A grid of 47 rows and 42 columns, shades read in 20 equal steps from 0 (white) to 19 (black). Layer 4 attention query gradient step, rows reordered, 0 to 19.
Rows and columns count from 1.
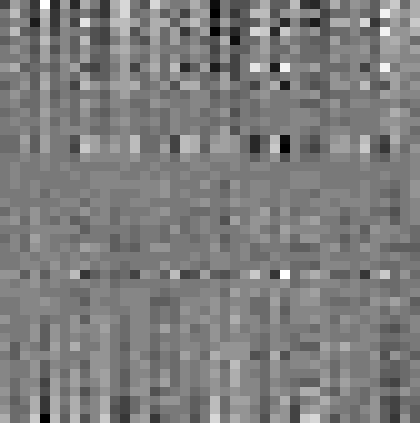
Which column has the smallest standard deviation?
36
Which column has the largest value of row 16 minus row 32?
29
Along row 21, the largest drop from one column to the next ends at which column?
24
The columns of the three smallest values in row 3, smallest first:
9, 37, 42
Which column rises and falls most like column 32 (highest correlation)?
31
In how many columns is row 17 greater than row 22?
19
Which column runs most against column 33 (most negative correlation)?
13
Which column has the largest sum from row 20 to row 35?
23
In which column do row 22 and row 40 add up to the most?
39
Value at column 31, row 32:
10
